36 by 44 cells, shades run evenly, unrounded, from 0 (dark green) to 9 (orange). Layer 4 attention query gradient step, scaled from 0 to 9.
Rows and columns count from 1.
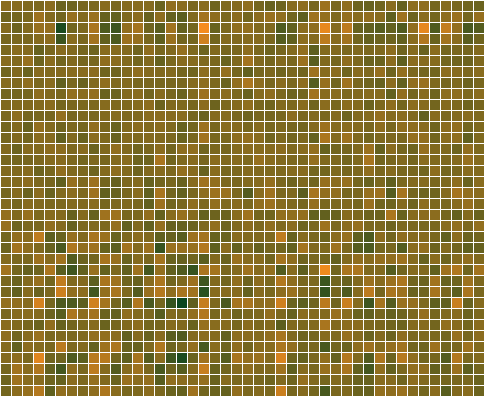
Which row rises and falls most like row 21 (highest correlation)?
25
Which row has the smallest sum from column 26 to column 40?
23
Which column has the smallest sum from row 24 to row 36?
17
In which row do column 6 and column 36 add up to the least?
3
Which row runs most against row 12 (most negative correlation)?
16
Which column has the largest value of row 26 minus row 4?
6
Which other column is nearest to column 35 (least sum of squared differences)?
37
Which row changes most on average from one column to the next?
28
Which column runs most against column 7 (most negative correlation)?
1
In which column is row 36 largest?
26
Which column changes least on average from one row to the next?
24
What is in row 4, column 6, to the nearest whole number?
2
